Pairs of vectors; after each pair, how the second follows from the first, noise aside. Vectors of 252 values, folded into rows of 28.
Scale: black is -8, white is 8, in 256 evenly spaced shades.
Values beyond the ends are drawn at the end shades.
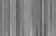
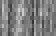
wrapped around, scaled up.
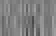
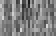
reversed, scaled up.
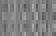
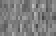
copied.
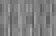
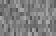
shuffled.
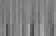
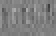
reversed, partly zeroed.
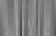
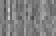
wrapped around, negated.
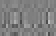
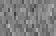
shuffled.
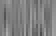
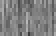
wrapped around, negated.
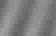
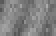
copied.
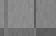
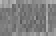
wrapped around, negated.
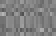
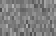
shuffled.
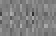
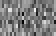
reversed, scaled up.
